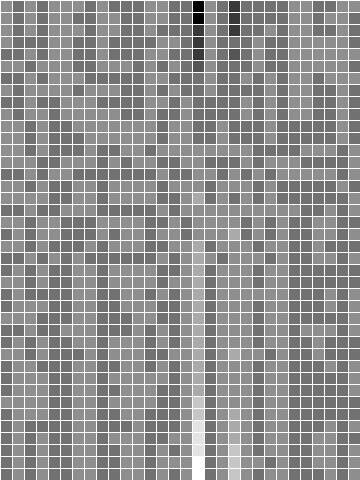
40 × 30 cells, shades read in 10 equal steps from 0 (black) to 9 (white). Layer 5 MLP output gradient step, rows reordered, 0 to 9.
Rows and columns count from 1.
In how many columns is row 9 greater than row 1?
6
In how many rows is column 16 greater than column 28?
17
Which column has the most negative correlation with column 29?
24
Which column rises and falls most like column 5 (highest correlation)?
18
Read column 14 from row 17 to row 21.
4 5 4 5 4
